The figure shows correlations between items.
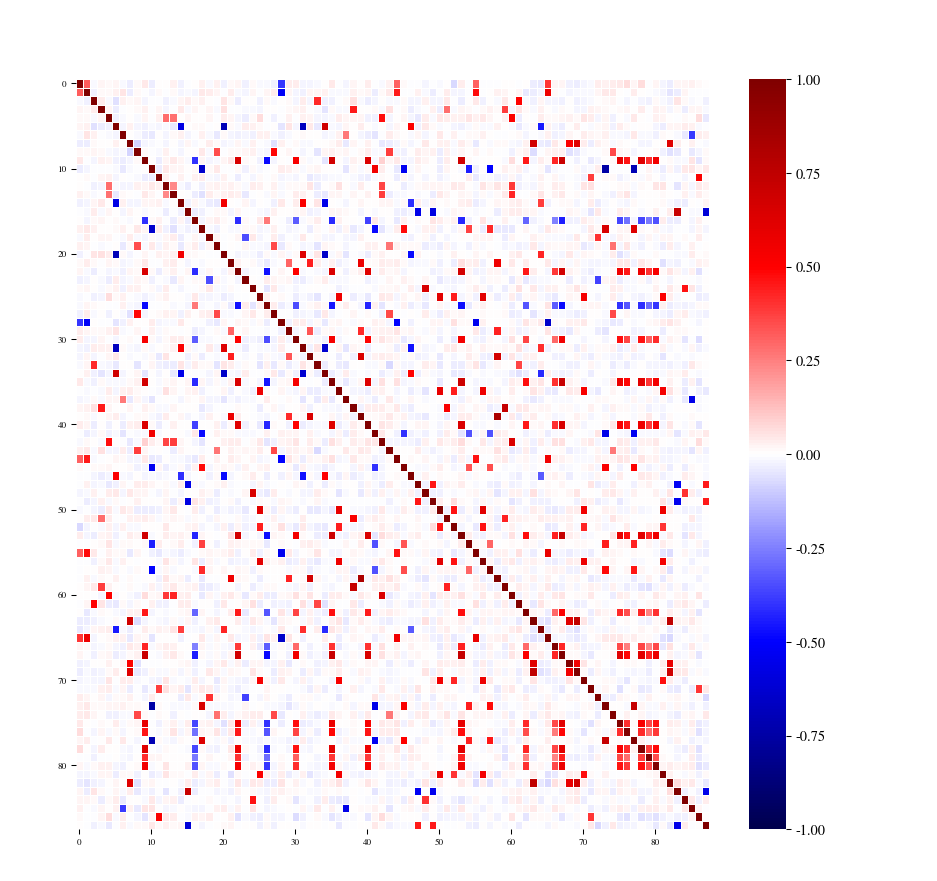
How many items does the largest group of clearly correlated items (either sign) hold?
16
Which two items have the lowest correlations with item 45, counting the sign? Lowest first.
10, 41
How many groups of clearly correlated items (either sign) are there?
16
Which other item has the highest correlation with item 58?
39
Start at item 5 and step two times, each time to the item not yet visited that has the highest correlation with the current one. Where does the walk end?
46
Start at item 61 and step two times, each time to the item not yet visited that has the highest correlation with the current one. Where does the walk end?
33
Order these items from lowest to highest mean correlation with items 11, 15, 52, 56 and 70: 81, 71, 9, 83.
9, 71, 83, 81
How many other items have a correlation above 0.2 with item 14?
3
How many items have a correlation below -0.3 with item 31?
3
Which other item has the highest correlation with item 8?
27
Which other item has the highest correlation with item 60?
42
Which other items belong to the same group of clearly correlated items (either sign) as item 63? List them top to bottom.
7, 68, 69, 82
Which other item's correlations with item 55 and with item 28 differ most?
65
